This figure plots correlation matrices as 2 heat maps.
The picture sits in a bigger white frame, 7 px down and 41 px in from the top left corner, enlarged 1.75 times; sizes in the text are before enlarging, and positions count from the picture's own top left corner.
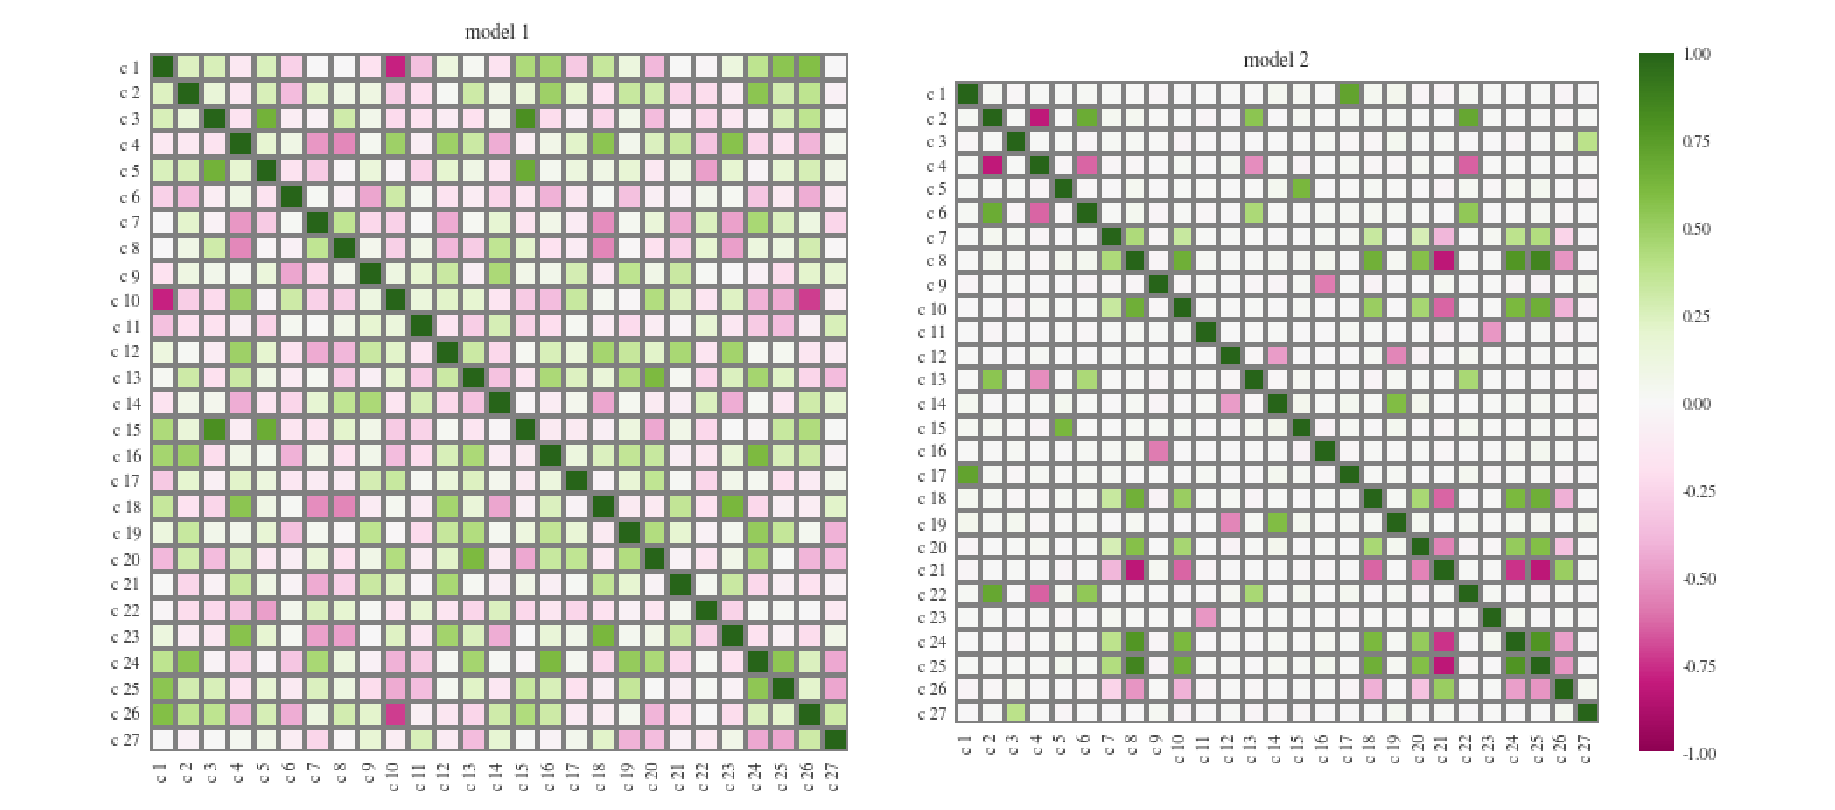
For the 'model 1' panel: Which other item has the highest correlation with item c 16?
c 24
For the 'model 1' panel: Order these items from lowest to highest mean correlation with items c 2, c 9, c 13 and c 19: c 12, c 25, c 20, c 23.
c 23, c 25, c 12, c 20
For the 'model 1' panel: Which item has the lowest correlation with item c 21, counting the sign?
c 7
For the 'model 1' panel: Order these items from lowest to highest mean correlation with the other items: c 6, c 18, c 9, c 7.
c 6, c 7, c 18, c 9
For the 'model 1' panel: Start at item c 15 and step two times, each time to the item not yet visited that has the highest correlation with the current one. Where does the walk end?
c 5
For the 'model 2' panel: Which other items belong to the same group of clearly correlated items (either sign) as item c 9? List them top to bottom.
c 16
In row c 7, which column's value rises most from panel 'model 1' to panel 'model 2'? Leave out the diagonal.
c 18
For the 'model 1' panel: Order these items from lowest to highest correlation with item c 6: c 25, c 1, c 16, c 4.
c 16, c 1, c 25, c 4
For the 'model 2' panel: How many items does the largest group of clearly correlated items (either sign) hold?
9
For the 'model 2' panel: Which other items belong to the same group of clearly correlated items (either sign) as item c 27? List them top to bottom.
c 3
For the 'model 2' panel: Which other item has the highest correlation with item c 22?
c 2
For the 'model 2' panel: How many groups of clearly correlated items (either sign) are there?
8
